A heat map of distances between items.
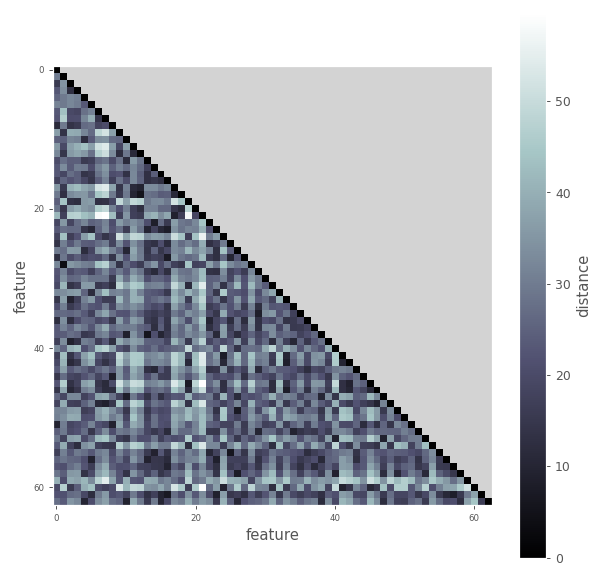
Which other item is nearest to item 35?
29
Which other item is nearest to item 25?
55
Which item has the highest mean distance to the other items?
21
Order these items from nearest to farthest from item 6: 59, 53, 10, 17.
10, 53, 59, 17
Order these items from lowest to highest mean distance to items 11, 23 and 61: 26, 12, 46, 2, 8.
12, 26, 8, 2, 46
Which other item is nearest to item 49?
26
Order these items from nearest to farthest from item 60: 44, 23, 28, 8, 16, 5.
8, 44, 16, 23, 5, 28
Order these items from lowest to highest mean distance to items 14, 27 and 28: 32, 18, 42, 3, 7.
18, 32, 3, 42, 7
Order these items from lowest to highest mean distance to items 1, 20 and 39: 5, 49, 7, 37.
37, 5, 49, 7
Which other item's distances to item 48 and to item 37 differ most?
7
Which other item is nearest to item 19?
45
